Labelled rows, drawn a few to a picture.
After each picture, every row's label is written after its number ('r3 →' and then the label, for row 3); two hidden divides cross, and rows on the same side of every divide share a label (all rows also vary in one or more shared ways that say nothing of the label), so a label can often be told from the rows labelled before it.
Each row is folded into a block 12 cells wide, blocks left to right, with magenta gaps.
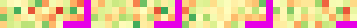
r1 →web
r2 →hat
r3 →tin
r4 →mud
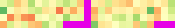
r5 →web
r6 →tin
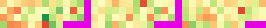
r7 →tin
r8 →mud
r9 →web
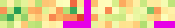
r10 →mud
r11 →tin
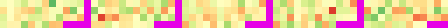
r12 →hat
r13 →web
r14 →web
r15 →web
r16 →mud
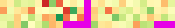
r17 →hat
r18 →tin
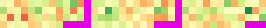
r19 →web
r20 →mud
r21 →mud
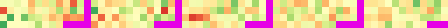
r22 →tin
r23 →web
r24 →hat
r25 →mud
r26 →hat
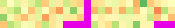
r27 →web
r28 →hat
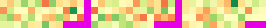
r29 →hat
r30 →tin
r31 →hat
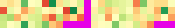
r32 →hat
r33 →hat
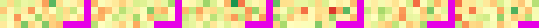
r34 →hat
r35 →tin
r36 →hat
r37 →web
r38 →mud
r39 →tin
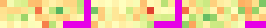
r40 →tin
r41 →web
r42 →tin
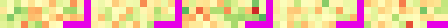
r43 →mud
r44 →mud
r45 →hat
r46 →hat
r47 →tin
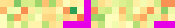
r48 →hat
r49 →web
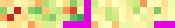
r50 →hat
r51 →mud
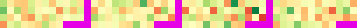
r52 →web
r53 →hat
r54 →hat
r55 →web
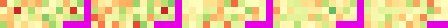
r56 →tin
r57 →tin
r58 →mud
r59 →tin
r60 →mud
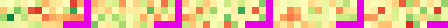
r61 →mud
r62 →tin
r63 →tin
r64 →hat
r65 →tin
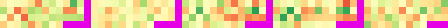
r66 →hat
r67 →hat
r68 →mud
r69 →mud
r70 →tin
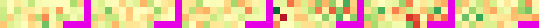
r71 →web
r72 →mud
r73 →hat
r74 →web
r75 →web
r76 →mud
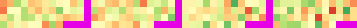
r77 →tin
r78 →mud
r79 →hat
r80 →web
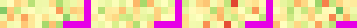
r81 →web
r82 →hat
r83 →mud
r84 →mud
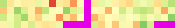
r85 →mud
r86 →tin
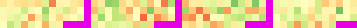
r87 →mud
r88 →tin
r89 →hat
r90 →mud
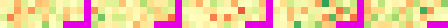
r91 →hat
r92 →tin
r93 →web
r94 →hat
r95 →tin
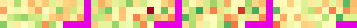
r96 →tin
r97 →web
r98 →web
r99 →web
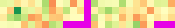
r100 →mud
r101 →web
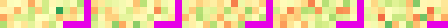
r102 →tin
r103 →hat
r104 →mud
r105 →hat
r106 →hat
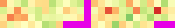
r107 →hat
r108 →hat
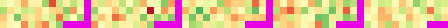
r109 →mud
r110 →web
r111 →mud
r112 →tin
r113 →hat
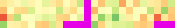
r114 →tin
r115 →tin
